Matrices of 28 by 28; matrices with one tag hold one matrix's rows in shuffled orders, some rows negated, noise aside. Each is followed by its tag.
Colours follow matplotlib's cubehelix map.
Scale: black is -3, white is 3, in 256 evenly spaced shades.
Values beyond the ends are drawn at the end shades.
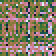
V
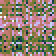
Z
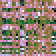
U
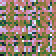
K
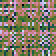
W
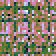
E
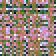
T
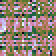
K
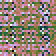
W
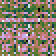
E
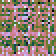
E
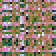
U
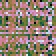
V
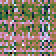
W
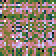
Z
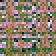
K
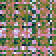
K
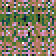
E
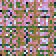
T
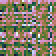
K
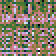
E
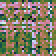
K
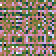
Z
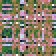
U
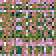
Z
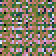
Z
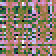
K
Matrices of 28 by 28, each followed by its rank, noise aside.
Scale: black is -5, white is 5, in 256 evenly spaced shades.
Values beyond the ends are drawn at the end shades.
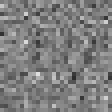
five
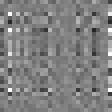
one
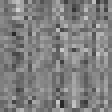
three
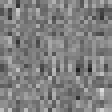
three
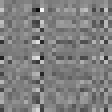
one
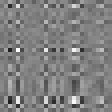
one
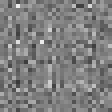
three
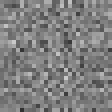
four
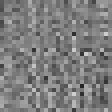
four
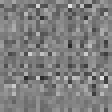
four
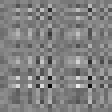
one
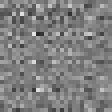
three
